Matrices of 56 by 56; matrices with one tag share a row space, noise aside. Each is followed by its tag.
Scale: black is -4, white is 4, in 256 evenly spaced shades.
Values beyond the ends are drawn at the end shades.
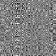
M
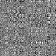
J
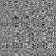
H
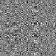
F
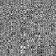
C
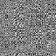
J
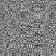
C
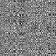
J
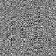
C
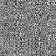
J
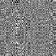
M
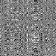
F
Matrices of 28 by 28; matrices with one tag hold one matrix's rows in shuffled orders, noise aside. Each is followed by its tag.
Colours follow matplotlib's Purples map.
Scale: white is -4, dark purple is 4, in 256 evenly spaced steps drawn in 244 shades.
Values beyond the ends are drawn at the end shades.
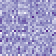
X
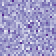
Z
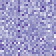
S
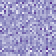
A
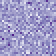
Z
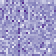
S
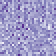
S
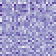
X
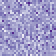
Z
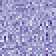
A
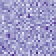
Z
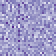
S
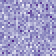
Z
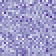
A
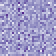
S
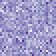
A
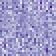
A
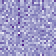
S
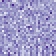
Z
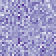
S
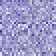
X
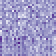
X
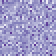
A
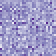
X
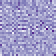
X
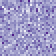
Z
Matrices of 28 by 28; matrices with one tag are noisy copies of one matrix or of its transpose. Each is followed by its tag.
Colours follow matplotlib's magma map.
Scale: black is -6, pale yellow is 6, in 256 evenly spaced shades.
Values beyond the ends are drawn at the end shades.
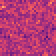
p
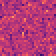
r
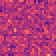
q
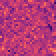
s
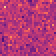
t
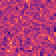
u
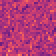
u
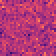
p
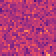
q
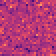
s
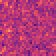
p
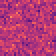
r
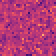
u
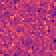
r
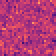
r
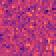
q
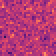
p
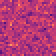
t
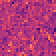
u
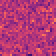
u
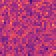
t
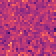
u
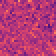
s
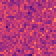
u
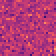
q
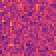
t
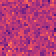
u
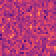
q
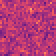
p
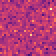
u
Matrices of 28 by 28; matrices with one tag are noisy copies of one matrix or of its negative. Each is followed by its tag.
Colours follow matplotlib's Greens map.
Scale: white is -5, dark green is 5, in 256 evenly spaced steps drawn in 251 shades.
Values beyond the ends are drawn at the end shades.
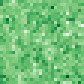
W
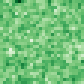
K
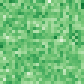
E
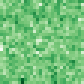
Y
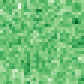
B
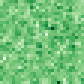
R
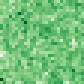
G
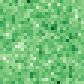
R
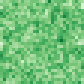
E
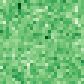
B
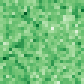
R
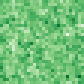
W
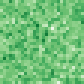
R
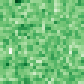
K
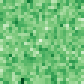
Y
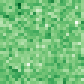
B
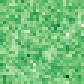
W
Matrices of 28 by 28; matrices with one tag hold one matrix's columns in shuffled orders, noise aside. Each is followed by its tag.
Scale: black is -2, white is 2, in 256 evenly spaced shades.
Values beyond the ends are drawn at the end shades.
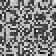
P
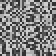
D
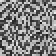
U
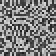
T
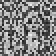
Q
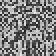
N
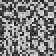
Q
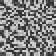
T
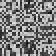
D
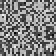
D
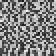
D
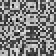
D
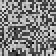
D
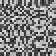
T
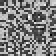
P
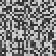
N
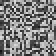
N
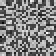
T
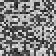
D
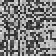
N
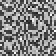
U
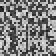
Q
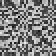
T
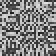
D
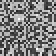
D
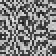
U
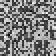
N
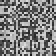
N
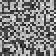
D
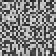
D
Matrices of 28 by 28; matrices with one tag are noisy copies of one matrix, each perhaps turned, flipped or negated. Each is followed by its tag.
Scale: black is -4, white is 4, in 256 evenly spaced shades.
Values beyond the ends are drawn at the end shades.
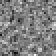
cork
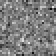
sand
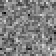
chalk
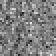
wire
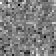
sand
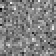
sand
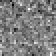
chalk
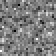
wire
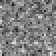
chalk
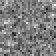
wire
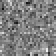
sand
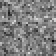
wire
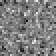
wire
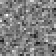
cork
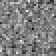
wire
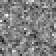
cork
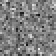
wire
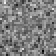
chalk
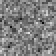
wire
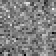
sand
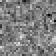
cork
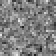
cork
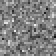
wire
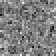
sand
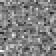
chalk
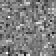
sand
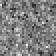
wire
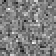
wire
